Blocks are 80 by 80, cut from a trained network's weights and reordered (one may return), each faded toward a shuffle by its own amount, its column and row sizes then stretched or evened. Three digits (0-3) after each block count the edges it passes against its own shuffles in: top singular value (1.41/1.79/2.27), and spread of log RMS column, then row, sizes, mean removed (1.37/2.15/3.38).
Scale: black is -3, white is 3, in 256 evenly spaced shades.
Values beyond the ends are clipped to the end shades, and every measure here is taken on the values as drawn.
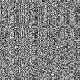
3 0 1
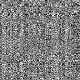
2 0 2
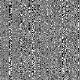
2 3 1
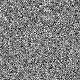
1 0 0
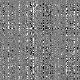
2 3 2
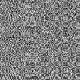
3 1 1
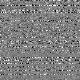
0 0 3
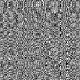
3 2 0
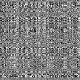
3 0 3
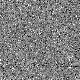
0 0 1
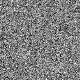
0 1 0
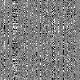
2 3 1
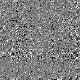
1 2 2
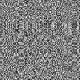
3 1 0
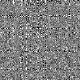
1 2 2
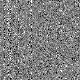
0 2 0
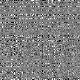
0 2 3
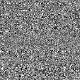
1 1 2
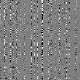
3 3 1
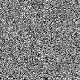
2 1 1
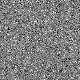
0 0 1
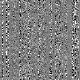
0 3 0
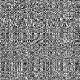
3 0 2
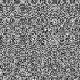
3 0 1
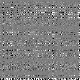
2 2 3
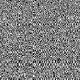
3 2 1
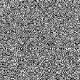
2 0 2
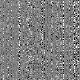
2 3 0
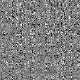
1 3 2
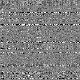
2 1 3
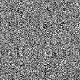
2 1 1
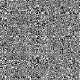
2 2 2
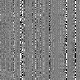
3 3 0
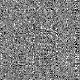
2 2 1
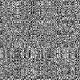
3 2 1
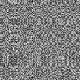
3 1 0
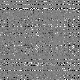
2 1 3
